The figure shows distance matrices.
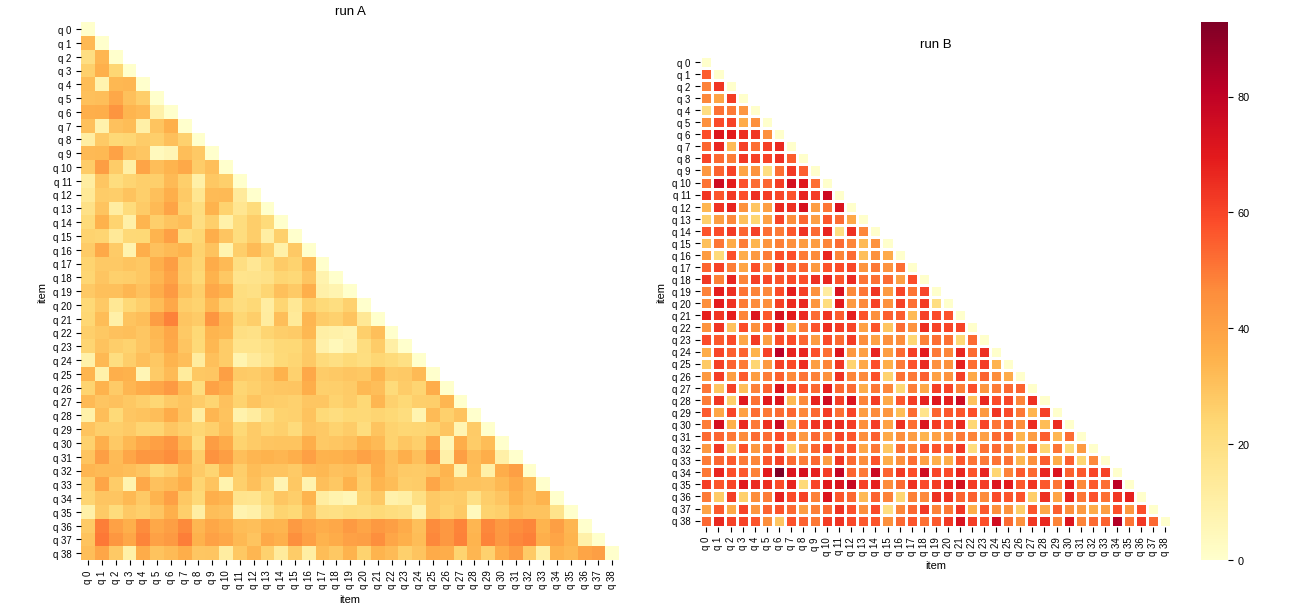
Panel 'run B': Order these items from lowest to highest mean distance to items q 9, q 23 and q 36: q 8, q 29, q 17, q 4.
q 17, q 29, q 4, q 8
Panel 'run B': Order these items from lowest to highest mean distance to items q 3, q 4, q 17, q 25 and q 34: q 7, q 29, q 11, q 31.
q 31, q 29, q 7, q 11
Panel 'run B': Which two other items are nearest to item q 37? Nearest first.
q 15, q 26
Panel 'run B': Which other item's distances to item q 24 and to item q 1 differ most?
q 34
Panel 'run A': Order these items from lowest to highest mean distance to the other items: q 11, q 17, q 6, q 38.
q 11, q 17, q 38, q 6
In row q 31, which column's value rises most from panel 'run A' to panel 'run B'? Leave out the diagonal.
q 30
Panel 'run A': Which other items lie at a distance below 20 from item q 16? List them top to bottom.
q 3, q 10, q 14, q 33, q 38
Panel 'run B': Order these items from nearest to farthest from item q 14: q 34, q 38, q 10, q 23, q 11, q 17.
q 11, q 23, q 17, q 38, q 10, q 34
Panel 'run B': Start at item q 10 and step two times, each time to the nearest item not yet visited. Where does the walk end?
q 20
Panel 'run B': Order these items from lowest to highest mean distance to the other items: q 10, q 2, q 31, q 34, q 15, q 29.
q 15, q 31, q 29, q 2, q 10, q 34
